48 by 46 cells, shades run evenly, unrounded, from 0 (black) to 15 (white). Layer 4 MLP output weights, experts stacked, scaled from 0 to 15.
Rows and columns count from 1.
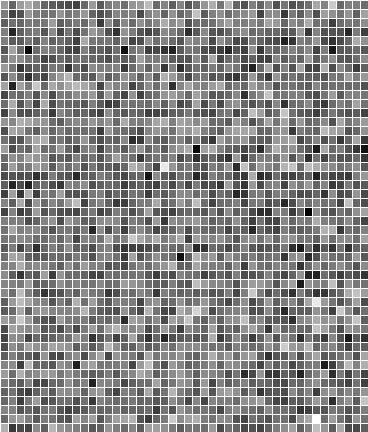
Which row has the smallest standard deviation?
46
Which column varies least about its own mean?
11
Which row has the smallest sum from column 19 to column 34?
6
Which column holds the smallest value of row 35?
36
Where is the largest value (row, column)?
47, 40
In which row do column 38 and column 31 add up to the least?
42
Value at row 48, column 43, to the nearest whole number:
10
